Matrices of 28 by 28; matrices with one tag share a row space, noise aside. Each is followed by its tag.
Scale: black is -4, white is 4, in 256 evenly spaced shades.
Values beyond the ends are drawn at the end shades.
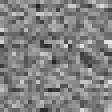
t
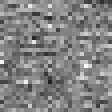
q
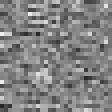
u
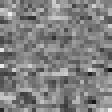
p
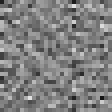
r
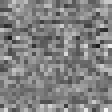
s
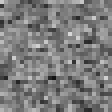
u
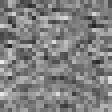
p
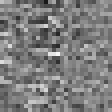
u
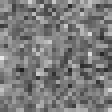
t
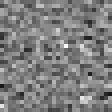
t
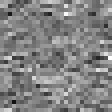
s
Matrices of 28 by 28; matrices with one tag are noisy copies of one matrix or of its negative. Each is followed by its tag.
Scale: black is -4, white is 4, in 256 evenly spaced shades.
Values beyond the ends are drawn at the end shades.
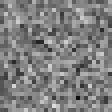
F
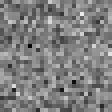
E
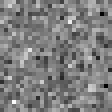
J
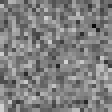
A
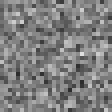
F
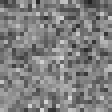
J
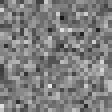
A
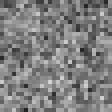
J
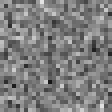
E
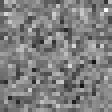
F
